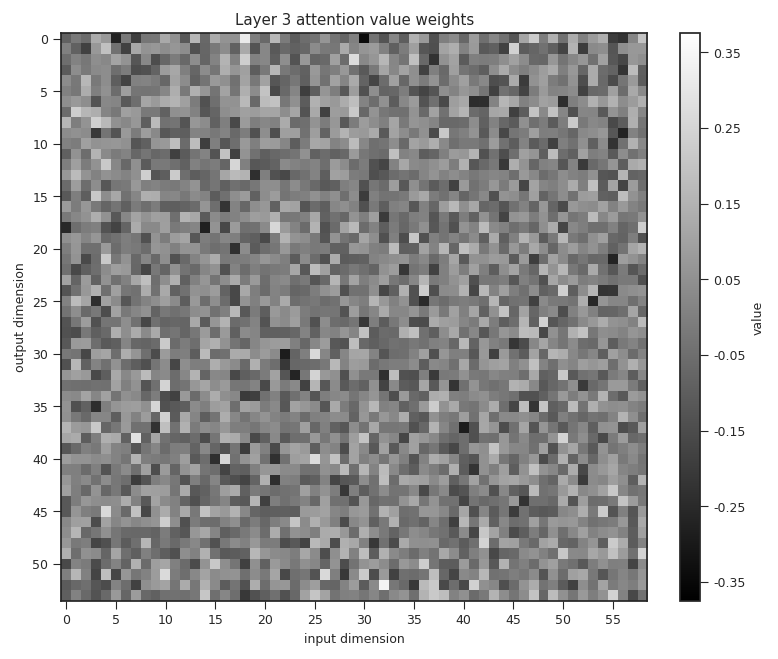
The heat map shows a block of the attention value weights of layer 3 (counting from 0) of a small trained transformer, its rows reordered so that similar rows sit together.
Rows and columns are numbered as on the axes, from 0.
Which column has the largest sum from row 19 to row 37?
10
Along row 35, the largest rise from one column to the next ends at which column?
48
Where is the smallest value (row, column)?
0, 30
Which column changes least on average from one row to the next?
20
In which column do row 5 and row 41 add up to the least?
52
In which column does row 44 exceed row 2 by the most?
56
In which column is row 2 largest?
29
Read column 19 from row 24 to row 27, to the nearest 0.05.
0 0 0 0
